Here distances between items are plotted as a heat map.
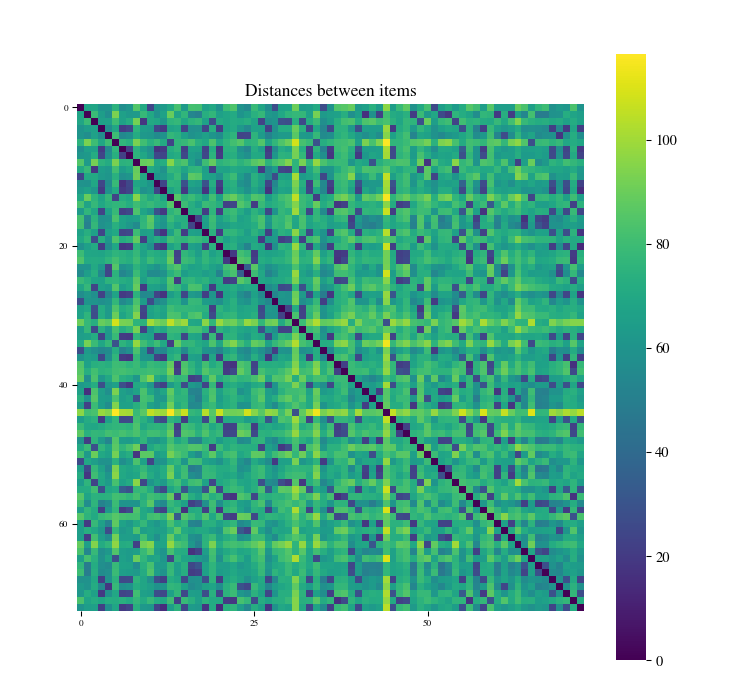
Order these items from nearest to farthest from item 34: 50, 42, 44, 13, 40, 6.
13, 40, 6, 42, 50, 44
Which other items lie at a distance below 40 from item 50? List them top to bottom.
8, 42, 63
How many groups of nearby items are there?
10
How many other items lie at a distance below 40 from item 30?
8
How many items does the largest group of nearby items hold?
18
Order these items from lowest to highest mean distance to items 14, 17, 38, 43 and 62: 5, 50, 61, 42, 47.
47, 42, 50, 61, 5
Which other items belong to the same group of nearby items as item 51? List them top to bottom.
0, 10, 28, 35
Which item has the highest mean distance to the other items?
44
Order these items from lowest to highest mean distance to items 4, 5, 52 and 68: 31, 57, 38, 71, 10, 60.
60, 57, 10, 71, 38, 31
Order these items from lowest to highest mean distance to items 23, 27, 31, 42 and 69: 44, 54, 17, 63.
17, 63, 54, 44
